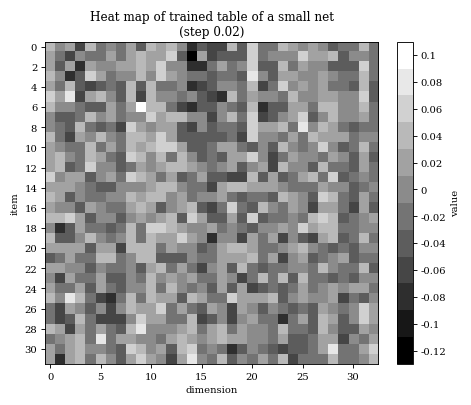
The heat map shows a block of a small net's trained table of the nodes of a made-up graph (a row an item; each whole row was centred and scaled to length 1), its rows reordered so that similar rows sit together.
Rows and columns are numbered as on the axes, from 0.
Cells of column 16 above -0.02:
7
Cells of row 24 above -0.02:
17
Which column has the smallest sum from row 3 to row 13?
16
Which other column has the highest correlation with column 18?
24
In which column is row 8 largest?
25
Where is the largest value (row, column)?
6, 9
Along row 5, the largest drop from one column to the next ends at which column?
3
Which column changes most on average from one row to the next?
23
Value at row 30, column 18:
-0.08
